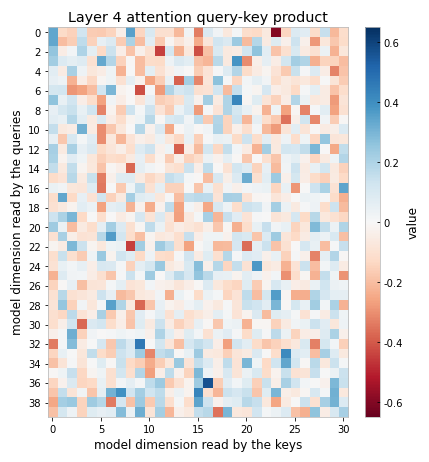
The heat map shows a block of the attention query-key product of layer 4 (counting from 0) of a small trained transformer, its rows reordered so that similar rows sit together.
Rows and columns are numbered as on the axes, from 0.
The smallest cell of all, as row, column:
0, 23
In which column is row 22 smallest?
8
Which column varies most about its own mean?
15
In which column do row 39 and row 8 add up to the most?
18
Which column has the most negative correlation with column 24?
10
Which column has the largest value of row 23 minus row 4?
29
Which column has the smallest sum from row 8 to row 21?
5
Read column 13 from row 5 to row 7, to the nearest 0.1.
-0.4 0.1 -0.1
